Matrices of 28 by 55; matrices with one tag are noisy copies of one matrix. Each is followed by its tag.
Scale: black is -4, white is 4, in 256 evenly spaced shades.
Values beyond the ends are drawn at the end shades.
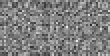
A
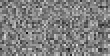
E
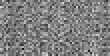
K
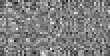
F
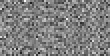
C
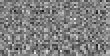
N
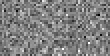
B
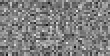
A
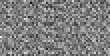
C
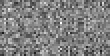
F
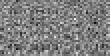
N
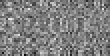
F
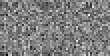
A
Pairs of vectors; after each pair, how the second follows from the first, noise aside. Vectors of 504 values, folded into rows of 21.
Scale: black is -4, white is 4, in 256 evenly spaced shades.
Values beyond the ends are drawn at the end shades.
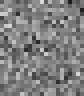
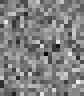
reversed.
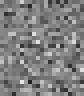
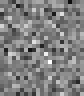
reversed.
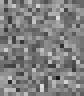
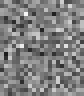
wrapped around, negated.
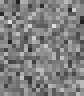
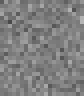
negated, shrunk.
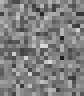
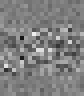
reversed, partly zeroed.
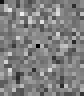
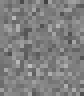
wrapped around, shrunk.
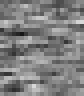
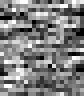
wrapped around, scaled up.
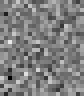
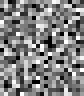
wrapped around, scaled up.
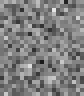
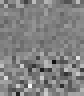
reversed, partly zeroed.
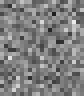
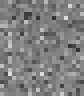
reversed, partly zeroed.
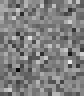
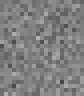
reversed, shrunk.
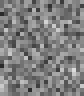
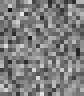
wrapped around, negated.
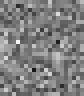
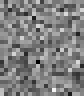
wrapped around, negated.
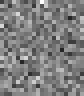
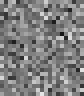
reversed.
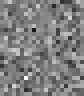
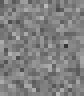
wrapped around, shrunk.
